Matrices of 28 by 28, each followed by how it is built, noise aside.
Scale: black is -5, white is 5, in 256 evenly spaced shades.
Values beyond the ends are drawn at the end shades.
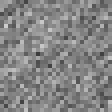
Hankel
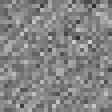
Hankel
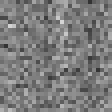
repeating rows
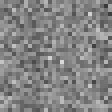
repeating rows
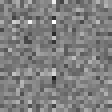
low rank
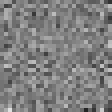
low rank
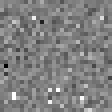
sparse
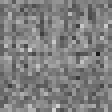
blocks
